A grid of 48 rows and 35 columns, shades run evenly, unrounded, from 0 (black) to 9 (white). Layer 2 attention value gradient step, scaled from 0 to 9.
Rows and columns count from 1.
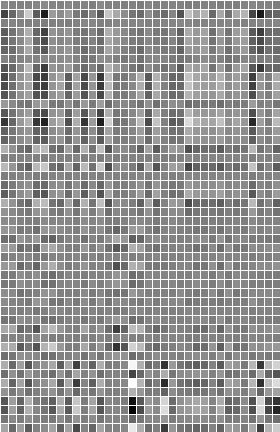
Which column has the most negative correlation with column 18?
19
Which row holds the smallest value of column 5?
14
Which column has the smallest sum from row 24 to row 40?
15
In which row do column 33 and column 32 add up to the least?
2
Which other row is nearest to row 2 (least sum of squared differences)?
8
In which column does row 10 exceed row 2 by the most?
33
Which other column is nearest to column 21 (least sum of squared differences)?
10
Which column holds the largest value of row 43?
17
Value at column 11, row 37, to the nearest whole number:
6
